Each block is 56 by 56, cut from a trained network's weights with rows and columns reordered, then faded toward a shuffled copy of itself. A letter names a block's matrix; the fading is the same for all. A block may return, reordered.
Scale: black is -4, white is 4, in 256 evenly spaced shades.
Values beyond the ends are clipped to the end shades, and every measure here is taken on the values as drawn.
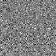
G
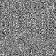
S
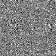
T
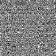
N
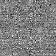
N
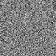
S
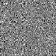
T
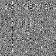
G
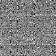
N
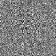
S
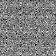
N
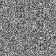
S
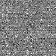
N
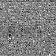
N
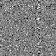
G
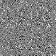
T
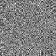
S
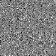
T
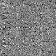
G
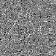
G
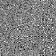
G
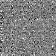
N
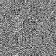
S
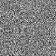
S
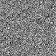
S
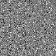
T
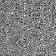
T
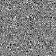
G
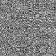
S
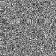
S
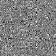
G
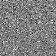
T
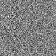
S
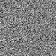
S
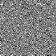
T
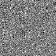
G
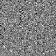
G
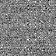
N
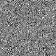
T
